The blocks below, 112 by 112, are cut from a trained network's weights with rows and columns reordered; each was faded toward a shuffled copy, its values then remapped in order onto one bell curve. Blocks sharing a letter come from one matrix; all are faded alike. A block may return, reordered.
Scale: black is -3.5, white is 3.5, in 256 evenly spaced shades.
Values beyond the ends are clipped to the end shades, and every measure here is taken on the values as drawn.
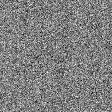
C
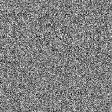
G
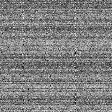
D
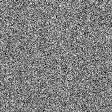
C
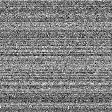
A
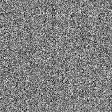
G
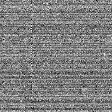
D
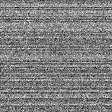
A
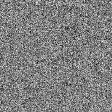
C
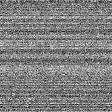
A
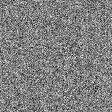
C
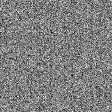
G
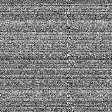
D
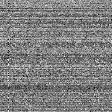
D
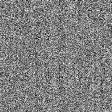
G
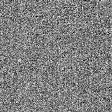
G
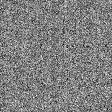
C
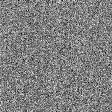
C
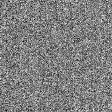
G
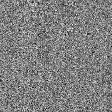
G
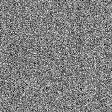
C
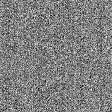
G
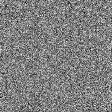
C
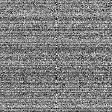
D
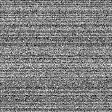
A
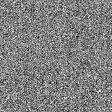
G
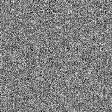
G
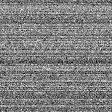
A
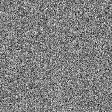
C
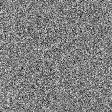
C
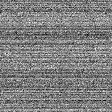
A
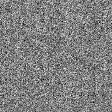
G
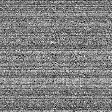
D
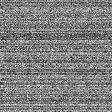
D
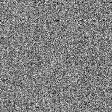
G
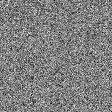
C
